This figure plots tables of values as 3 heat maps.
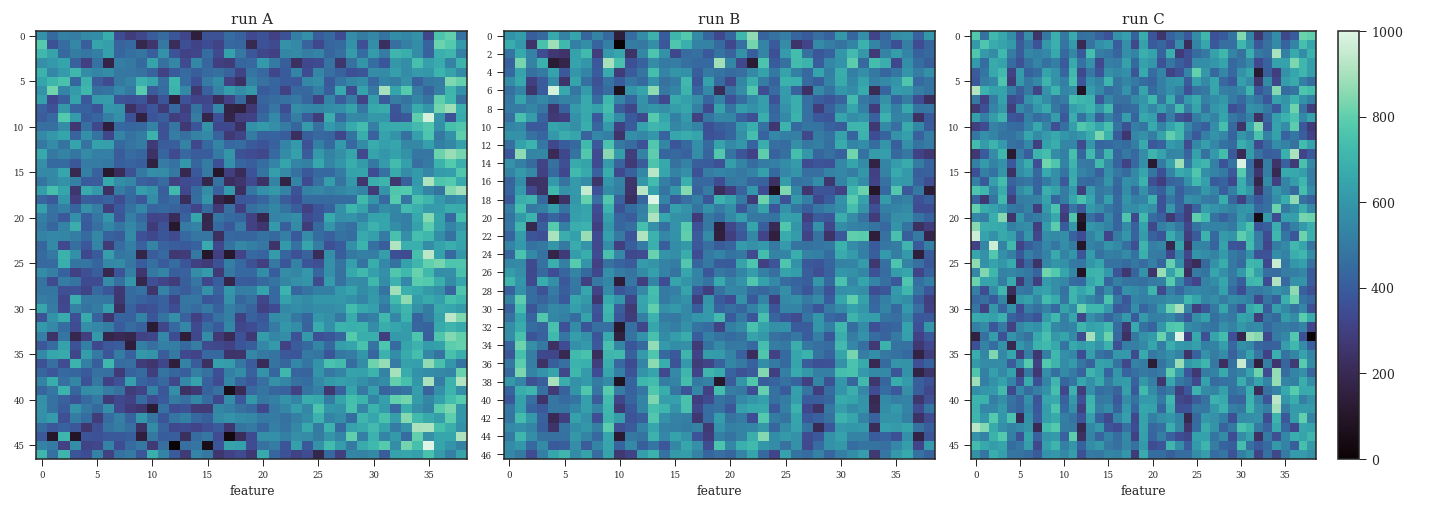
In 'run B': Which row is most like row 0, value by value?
11
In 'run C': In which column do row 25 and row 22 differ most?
30
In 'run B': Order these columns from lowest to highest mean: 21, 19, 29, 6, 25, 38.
38, 29, 19, 21, 25, 6
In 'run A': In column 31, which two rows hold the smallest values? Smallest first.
1, 33
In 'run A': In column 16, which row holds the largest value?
36
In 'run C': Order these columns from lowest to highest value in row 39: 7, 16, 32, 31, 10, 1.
32, 10, 16, 7, 1, 31
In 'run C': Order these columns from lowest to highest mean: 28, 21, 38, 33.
33, 21, 38, 28
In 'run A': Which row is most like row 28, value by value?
37
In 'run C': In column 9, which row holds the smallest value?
10
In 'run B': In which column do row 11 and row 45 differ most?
19
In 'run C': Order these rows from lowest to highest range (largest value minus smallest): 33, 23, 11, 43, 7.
7, 11, 43, 23, 33
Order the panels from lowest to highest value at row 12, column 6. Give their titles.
run B, run C, run A
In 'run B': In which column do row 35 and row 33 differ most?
10
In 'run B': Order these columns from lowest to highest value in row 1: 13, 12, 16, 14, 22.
14, 12, 13, 16, 22
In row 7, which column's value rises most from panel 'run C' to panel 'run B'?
1
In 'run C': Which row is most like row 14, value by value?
36
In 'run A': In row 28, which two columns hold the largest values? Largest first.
32, 38
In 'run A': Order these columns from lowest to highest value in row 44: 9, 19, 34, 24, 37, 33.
9, 19, 33, 24, 37, 34
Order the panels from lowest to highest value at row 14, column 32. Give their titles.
run C, run B, run A
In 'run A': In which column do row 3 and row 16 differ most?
6
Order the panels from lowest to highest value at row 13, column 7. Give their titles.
run A, run C, run B
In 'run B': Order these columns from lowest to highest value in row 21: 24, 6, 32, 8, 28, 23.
24, 8, 23, 32, 28, 6
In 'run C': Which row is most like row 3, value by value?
9
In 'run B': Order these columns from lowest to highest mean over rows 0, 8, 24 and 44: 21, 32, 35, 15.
35, 32, 21, 15
